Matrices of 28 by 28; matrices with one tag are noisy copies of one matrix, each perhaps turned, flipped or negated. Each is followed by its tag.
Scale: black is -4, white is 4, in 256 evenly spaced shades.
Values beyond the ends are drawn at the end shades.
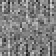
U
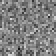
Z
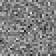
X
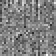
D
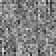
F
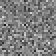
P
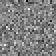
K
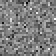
P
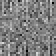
U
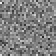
X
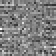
U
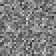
K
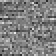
D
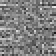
U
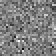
K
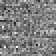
Z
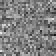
Z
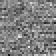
D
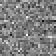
Z
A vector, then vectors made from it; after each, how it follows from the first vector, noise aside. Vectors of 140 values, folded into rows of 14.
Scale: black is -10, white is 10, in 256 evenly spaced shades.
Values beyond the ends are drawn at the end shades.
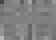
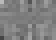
negated.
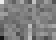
negated, scaled up.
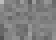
negated.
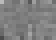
negated.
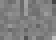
reversed, negated.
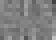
reversed, negated.
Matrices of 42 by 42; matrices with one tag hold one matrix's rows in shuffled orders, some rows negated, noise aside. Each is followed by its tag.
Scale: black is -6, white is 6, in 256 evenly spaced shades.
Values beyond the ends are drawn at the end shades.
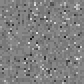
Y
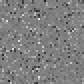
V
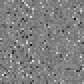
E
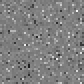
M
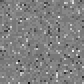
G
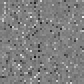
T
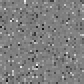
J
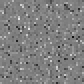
G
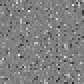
G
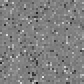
J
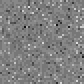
M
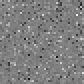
M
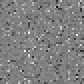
M
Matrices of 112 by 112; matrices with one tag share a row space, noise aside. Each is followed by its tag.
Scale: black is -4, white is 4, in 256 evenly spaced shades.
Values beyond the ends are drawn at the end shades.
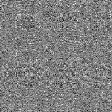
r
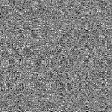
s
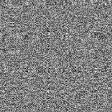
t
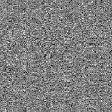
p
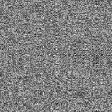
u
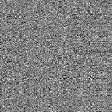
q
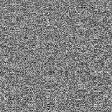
t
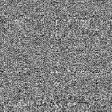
u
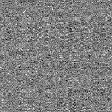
r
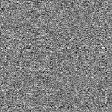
s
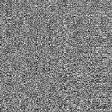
q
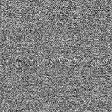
r
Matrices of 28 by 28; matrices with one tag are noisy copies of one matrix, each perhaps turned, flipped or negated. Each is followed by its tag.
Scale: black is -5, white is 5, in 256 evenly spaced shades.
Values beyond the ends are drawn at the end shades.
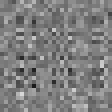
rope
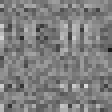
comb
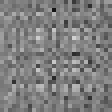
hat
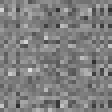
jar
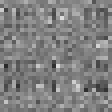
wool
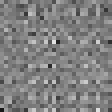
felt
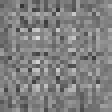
hat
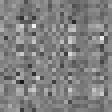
rope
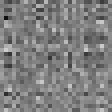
jar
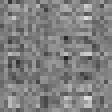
wool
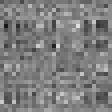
wool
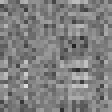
comb
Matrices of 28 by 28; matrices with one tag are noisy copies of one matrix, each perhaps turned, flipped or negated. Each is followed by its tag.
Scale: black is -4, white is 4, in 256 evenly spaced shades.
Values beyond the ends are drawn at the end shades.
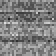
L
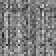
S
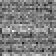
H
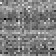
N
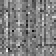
S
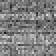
L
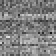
L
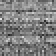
L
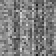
L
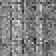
L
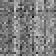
L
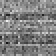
L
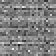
S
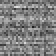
S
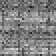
N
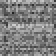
H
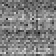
N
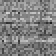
L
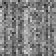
H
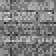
L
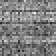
L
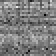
N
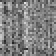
H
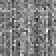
S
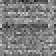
H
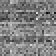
L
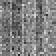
L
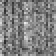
H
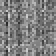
S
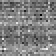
N
